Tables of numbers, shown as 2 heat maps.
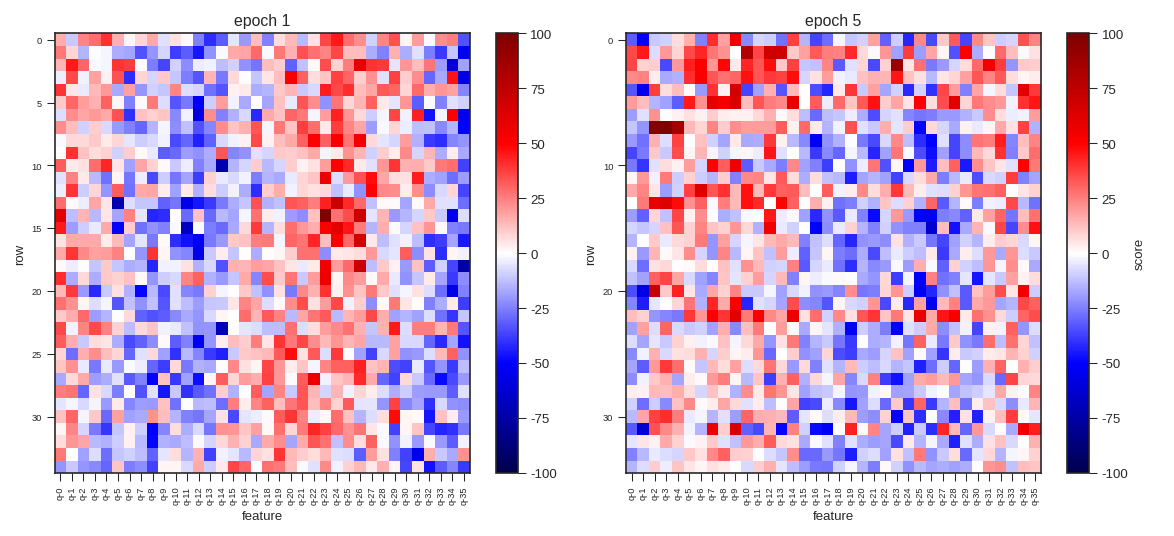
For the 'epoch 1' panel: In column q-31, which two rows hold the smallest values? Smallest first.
33, 5
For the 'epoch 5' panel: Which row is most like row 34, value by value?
6
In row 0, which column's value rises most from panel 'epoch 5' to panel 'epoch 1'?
q-24
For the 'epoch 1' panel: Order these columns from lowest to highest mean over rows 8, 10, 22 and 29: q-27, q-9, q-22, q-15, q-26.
q-9, q-15, q-27, q-26, q-22
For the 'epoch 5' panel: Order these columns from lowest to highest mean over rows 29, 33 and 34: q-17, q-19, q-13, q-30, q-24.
q-19, q-24, q-17, q-13, q-30
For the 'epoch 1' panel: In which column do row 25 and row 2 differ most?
q-34
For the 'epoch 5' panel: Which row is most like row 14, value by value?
9
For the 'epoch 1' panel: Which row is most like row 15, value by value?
13
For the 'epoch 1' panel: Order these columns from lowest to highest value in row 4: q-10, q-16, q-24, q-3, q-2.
q-2, q-16, q-3, q-10, q-24
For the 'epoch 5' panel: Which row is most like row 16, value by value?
25
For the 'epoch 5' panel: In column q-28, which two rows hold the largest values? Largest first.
5, 22
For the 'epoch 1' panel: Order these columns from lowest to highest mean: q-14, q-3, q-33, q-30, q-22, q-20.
q-33, q-14, q-30, q-3, q-20, q-22
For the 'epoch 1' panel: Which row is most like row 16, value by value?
8
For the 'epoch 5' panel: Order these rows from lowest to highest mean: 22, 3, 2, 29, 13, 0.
29, 0, 13, 2, 3, 22
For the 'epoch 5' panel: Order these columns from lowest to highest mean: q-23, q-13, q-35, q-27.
q-27, q-23, q-13, q-35
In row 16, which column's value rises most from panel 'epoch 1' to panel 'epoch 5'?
q-12
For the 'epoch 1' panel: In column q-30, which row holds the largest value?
17
